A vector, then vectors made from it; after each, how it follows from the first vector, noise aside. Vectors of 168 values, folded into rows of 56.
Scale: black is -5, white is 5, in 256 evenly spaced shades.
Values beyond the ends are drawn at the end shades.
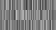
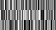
reversed, scaled up.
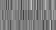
negated, partly zeroed.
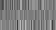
wrapped around, negated, partly zeroed.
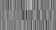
negated, partly zeroed.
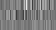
negated, partly zeroed.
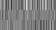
negated, partly zeroed.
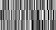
wrapped around, negated, scaled up.
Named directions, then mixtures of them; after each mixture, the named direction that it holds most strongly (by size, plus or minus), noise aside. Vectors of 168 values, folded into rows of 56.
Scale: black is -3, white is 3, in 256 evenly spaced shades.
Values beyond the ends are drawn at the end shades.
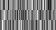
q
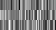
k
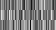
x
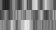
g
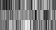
g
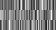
k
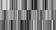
g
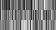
x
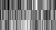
g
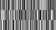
x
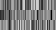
k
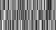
q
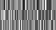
q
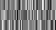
q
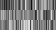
x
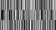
x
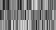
g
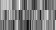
g
